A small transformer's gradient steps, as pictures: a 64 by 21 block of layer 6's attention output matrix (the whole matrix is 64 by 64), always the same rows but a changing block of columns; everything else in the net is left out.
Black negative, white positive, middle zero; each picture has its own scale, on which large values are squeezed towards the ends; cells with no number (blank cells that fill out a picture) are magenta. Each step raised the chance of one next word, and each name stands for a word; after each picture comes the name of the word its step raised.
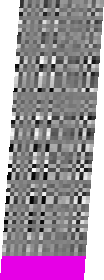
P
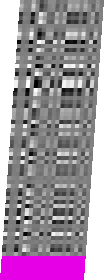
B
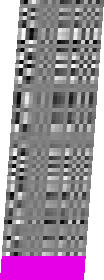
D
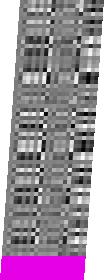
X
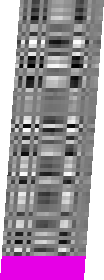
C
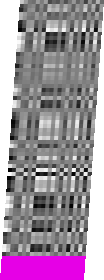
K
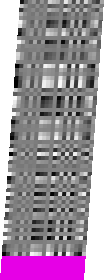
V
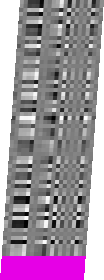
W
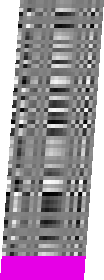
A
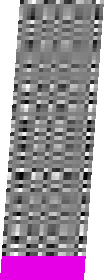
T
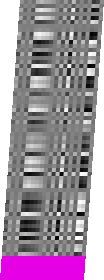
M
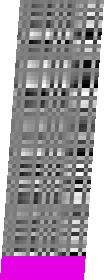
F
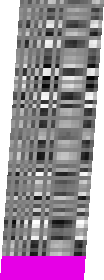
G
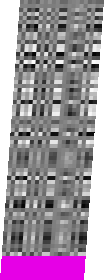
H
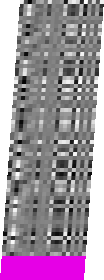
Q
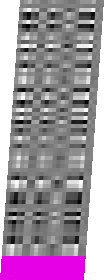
A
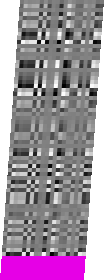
F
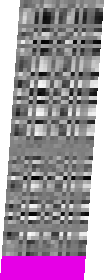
B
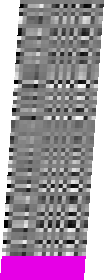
W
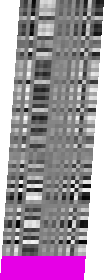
W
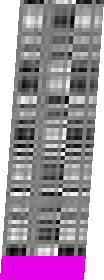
V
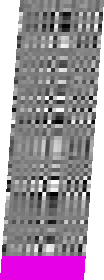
A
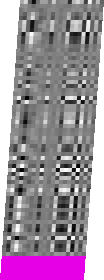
K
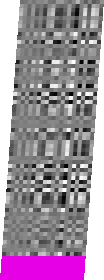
F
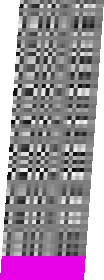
P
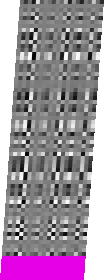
M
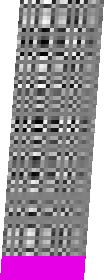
C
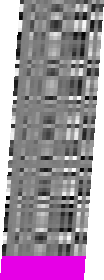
K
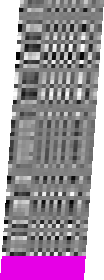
H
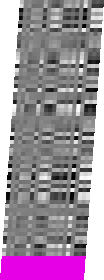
T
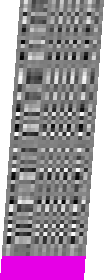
X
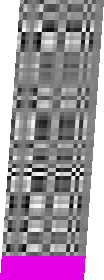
K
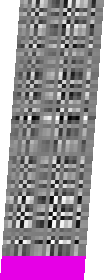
W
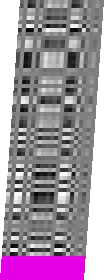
T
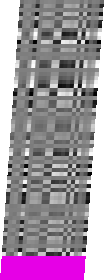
F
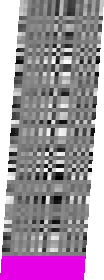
P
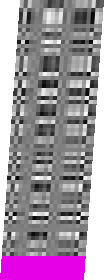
B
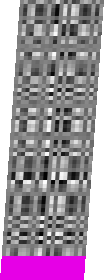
Q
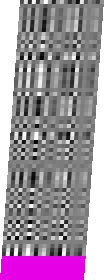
V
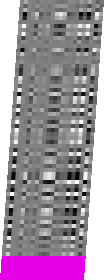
Q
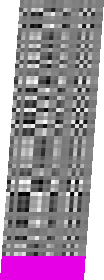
A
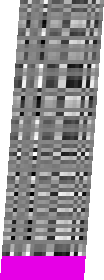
V
